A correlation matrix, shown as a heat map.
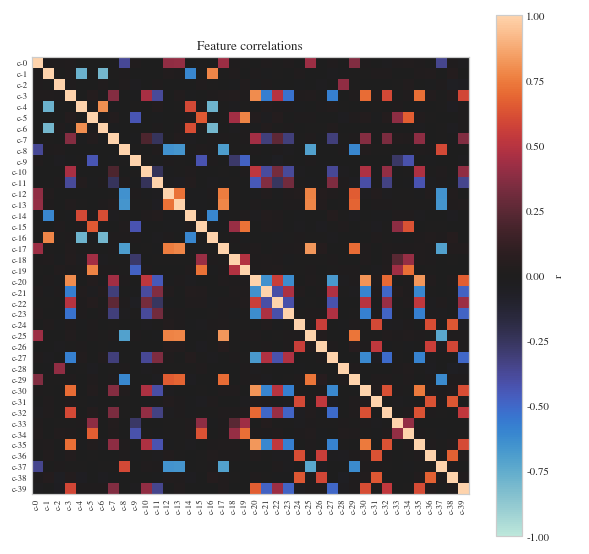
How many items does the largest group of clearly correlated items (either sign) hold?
13
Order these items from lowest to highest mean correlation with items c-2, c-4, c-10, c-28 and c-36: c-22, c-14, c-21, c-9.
c-21, c-9, c-22, c-14
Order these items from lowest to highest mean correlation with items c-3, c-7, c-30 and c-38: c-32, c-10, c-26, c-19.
c-19, c-26, c-10, c-32
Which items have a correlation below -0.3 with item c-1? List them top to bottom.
c-4, c-6, c-14
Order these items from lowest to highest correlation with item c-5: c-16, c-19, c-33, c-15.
c-16, c-33, c-15, c-19
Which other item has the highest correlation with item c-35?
c-20
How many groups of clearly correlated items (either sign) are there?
6
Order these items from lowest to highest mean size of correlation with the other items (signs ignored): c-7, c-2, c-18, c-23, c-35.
c-2, c-18, c-7, c-23, c-35
